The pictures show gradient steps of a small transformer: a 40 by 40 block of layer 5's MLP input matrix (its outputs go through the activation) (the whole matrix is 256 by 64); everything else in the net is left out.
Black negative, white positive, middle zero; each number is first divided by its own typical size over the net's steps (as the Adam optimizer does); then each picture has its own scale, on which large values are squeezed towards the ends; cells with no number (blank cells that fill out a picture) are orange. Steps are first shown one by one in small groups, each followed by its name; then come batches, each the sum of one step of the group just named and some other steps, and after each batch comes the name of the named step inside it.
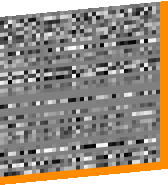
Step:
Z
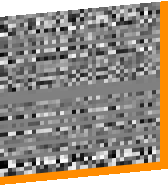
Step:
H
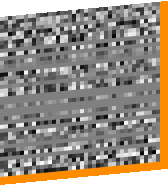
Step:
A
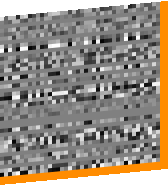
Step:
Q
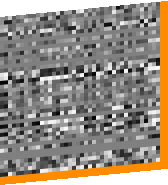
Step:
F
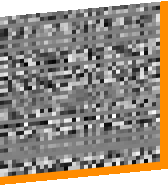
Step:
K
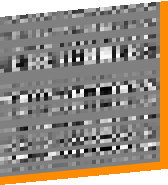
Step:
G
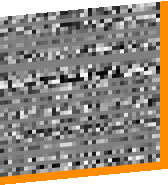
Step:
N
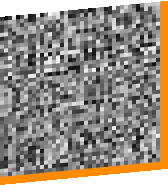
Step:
H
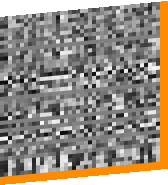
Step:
F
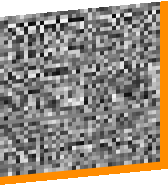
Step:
F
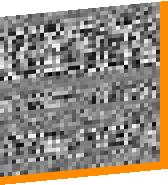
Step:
Q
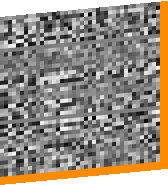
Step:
F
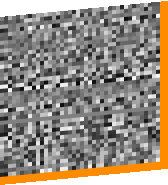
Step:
F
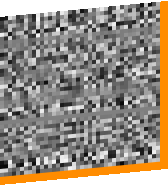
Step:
H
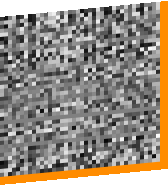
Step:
H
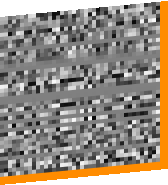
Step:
A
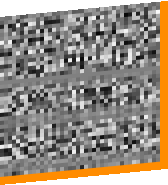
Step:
G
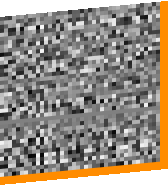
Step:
H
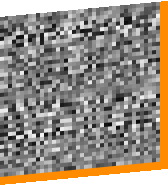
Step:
K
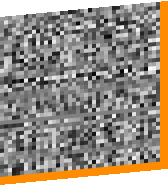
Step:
K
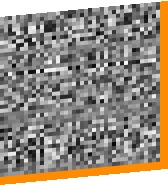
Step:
Q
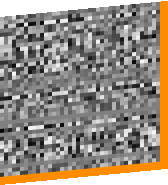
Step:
Q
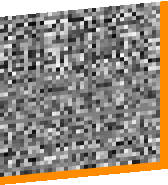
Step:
A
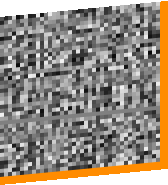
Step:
G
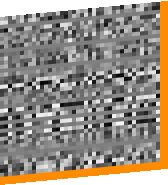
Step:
K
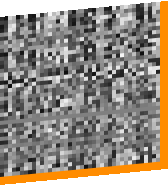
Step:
F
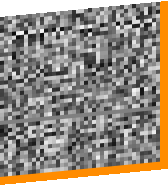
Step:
F
